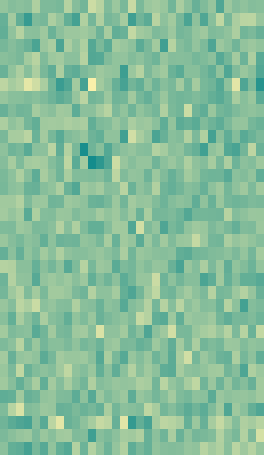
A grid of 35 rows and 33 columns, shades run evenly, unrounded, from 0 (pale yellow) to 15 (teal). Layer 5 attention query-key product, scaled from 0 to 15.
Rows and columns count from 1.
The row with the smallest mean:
26
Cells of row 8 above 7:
25
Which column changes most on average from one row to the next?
12
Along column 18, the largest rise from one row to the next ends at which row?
19
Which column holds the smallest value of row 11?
17
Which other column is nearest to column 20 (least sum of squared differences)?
7
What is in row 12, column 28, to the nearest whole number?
6
